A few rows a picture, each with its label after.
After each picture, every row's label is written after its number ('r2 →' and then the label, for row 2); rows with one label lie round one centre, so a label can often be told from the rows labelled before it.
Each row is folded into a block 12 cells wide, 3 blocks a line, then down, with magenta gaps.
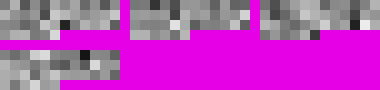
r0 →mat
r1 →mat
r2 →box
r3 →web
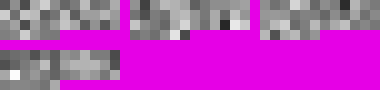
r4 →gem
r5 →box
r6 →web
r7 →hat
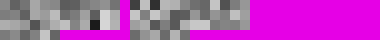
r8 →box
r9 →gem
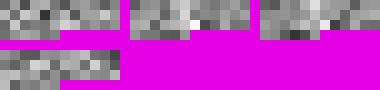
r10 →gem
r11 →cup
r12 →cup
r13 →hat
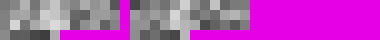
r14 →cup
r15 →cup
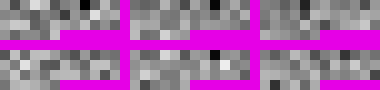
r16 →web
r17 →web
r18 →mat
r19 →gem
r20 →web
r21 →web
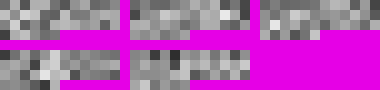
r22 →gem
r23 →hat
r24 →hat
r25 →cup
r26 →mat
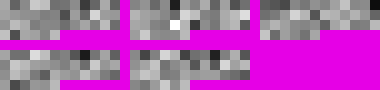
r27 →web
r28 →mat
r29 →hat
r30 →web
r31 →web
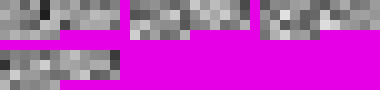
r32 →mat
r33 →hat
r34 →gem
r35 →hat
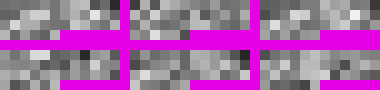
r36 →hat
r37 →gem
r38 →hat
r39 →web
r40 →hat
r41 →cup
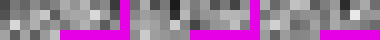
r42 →hat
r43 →mat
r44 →web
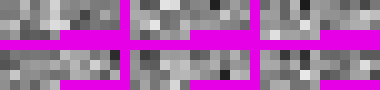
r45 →cup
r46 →web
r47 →mat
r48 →hat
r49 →box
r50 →mat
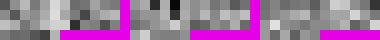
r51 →cup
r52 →mat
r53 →hat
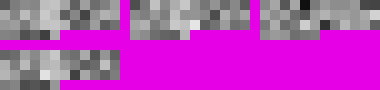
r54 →cup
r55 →cup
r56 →mat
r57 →cup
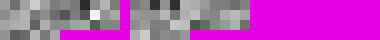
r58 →web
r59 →mat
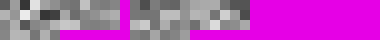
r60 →gem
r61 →hat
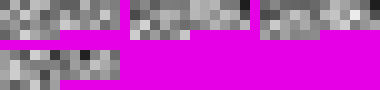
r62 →gem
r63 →hat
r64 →hat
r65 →web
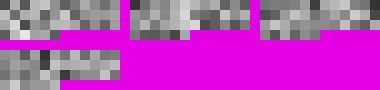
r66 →gem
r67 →cup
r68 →hat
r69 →mat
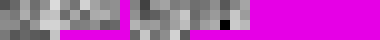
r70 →cup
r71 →box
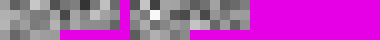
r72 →web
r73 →gem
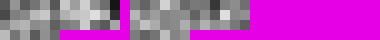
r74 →hat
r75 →web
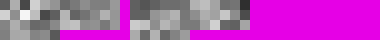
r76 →gem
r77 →hat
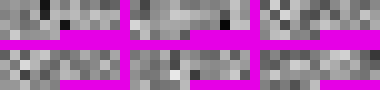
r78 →mat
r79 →box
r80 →gem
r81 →gem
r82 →mat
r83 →hat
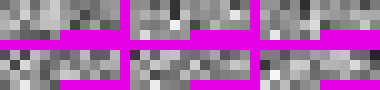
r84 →cup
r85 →mat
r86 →mat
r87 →gem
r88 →gem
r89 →hat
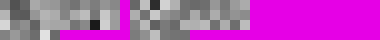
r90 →box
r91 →gem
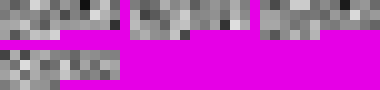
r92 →web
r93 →box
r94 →web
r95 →gem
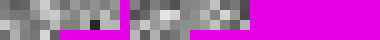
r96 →box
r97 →hat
